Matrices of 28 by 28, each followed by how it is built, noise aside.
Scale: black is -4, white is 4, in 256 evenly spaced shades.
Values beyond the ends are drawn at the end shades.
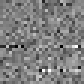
uneven rows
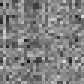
blocks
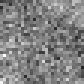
smooth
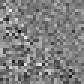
lower triangular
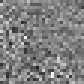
lower triangular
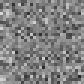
blocks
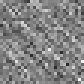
Toeplitz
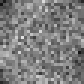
smooth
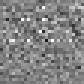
uneven rows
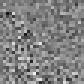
lower triangular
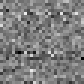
uneven rows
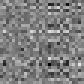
low rank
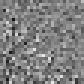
lower triangular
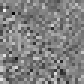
lower triangular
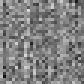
blocks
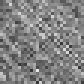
Toeplitz
